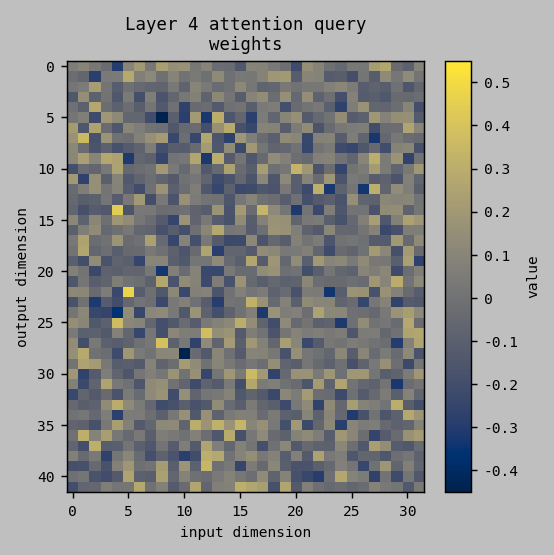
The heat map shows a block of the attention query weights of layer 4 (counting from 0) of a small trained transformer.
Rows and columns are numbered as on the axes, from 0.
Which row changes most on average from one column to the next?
5
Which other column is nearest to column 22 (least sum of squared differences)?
7
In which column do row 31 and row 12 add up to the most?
22
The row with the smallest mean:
8
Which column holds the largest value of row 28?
1
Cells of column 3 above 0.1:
6
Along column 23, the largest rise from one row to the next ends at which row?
23
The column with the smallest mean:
9
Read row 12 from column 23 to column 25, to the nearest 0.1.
-0.3 -0.1 0
